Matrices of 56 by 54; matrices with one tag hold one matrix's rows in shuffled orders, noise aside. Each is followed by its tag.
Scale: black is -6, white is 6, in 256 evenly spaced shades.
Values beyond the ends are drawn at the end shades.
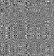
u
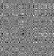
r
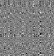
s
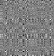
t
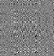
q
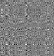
u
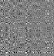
u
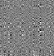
s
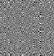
s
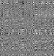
r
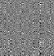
s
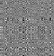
t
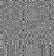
t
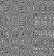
r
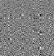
s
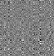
s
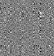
s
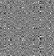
s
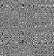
r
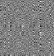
s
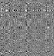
u
